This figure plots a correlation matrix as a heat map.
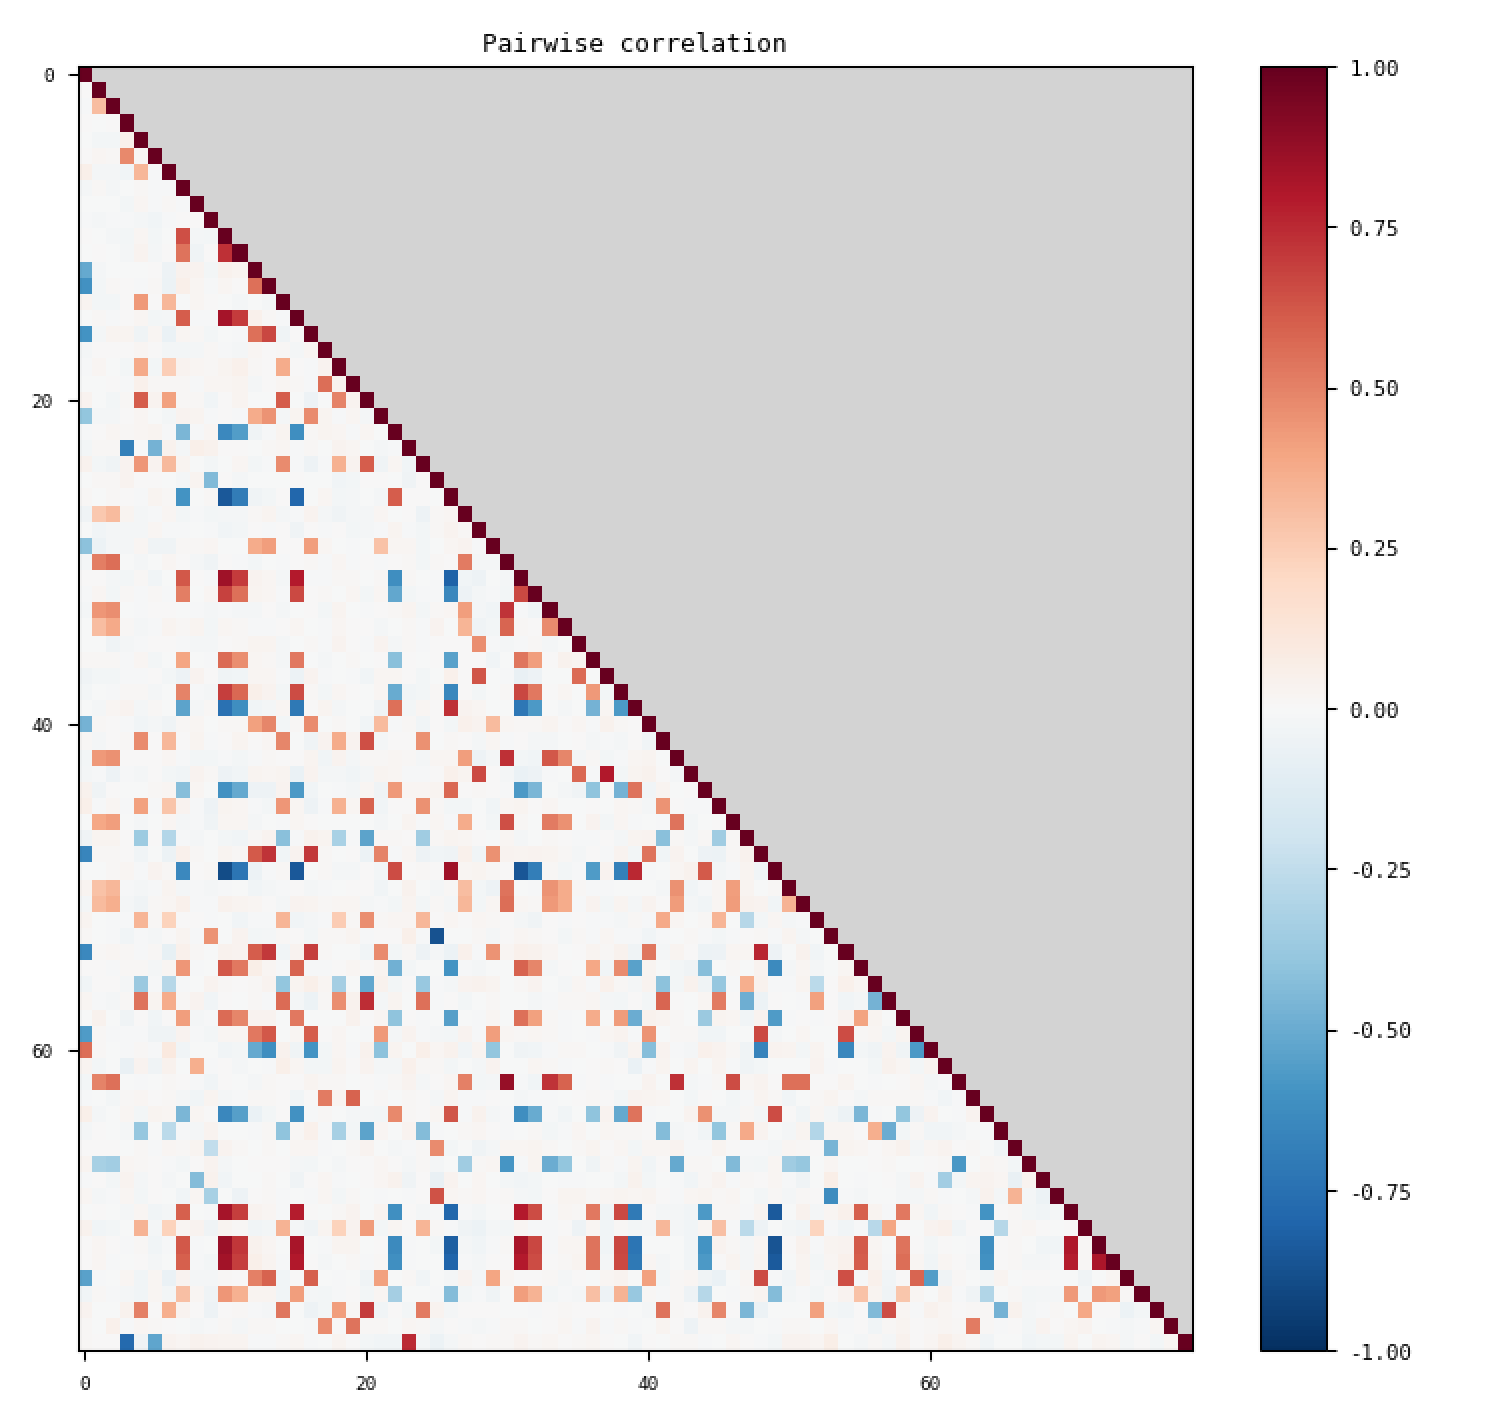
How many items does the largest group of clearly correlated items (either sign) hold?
20
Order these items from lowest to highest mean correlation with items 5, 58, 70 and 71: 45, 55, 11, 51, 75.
51, 45, 75, 55, 11
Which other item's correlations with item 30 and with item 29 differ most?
62
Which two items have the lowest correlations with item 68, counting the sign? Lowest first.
8, 61
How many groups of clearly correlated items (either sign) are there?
9
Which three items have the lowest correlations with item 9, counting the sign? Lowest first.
25, 69, 66
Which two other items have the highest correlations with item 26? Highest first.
49, 39
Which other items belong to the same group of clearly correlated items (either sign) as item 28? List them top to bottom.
35, 37, 43
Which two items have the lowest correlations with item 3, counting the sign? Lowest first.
78, 23
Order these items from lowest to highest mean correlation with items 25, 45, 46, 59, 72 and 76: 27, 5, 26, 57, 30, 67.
26, 67, 5, 27, 30, 57
